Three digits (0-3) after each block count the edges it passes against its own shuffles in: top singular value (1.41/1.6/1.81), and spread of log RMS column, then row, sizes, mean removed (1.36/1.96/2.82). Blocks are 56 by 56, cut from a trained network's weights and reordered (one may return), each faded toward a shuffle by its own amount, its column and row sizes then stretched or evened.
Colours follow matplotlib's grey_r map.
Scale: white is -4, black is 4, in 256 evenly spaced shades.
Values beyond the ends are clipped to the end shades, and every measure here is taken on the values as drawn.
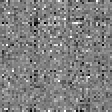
1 2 2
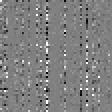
2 3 1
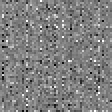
0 3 1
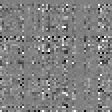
0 3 3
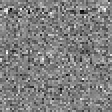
1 1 2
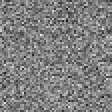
2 1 0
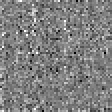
0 1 1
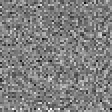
2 1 1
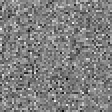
0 1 0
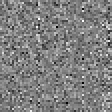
0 2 0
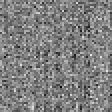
1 0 1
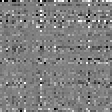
3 2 3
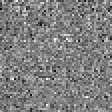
0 0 2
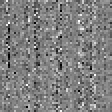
1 3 0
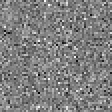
0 2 1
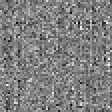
1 1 1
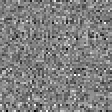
2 0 2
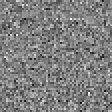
0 0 1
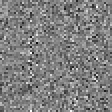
1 2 0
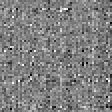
1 1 2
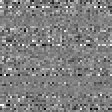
1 0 3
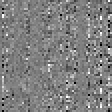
2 3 0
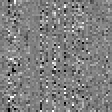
0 3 0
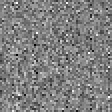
0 2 0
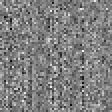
1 2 0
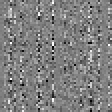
1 3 0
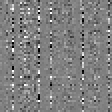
3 3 1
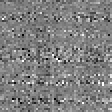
0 1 3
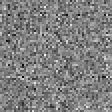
0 1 1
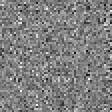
1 2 1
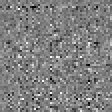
2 2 2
